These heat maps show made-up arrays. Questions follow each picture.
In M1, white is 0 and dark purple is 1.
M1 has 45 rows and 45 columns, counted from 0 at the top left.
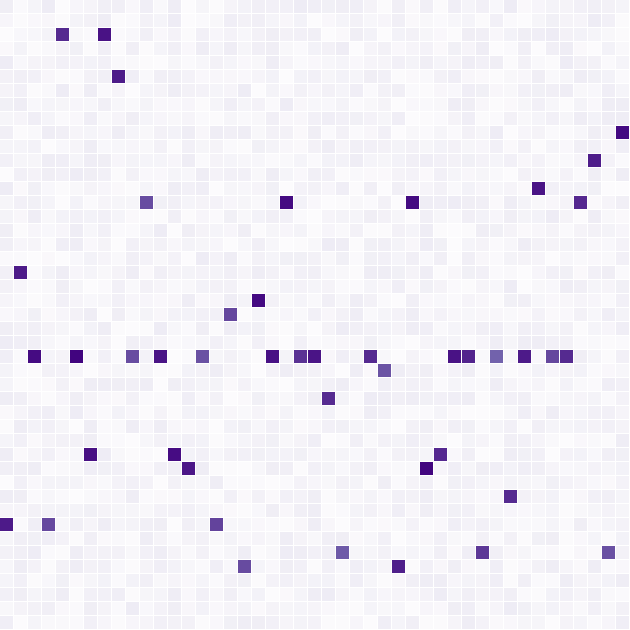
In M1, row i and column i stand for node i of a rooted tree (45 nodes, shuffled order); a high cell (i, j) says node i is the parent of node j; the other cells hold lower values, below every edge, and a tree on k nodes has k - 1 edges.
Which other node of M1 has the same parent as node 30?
13
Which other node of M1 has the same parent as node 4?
7
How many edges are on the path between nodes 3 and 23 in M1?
5
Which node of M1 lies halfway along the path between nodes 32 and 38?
33
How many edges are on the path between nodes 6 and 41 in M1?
4
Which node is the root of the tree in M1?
25
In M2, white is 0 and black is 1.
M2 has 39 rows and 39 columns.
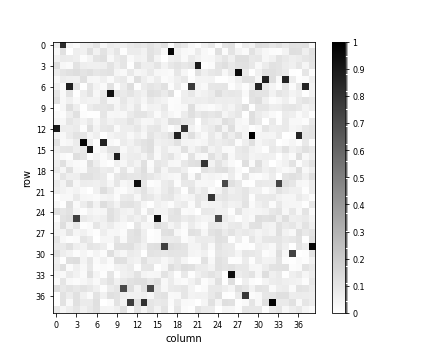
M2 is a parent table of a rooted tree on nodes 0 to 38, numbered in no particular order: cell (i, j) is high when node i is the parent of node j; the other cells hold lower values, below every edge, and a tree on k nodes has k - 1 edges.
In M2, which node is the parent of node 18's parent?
37
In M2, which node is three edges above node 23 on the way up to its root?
1
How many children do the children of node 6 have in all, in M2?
7
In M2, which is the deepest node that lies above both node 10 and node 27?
35
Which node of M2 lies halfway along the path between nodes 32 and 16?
13
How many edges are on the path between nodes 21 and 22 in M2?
8
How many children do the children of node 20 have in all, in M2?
6
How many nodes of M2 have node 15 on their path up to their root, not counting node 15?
3
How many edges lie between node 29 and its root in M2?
3
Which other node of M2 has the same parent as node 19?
0
